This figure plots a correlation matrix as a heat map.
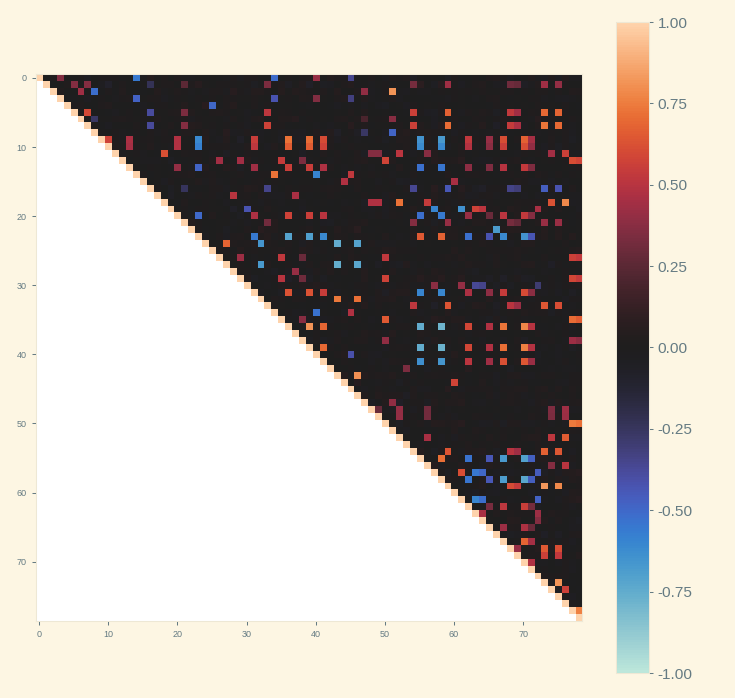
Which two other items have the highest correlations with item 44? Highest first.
60, 15
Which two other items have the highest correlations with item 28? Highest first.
17, 37
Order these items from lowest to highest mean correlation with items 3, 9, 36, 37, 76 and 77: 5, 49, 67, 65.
5, 49, 65, 67
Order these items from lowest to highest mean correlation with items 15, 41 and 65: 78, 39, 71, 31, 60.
78, 60, 71, 31, 39
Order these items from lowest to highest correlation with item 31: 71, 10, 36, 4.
4, 71, 10, 36
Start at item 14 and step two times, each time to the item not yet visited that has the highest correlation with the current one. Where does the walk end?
45
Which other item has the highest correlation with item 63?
19
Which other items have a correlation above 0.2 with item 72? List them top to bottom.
19, 63, 64
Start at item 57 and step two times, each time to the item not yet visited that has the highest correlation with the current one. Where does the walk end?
30
